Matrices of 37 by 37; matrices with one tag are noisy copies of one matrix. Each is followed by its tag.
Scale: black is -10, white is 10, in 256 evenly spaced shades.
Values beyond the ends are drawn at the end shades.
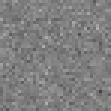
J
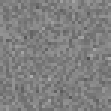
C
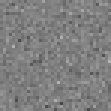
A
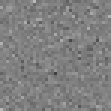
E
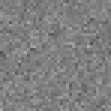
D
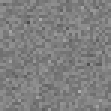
E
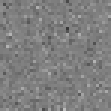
E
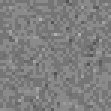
E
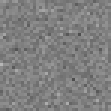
J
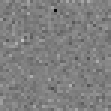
C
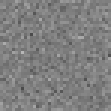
C
